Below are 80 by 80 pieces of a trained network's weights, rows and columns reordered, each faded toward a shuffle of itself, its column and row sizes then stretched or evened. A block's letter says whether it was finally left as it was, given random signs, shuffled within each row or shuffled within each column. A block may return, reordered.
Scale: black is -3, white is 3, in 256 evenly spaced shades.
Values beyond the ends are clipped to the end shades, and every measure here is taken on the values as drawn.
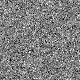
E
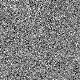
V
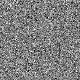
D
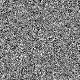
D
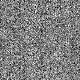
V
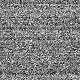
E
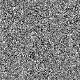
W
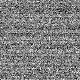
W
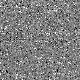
D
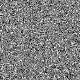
D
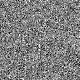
V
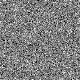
E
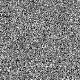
D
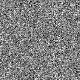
D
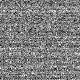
W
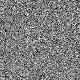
D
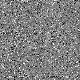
D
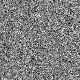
V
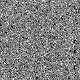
V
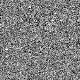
D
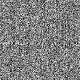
W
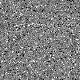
E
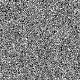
V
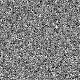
E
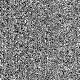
V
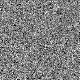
D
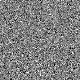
D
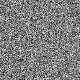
D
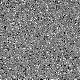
E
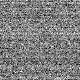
W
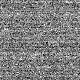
E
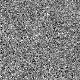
D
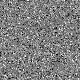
E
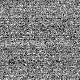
W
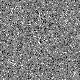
V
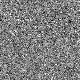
E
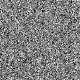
W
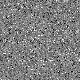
E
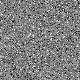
V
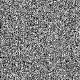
V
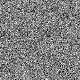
V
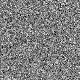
V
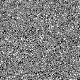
E
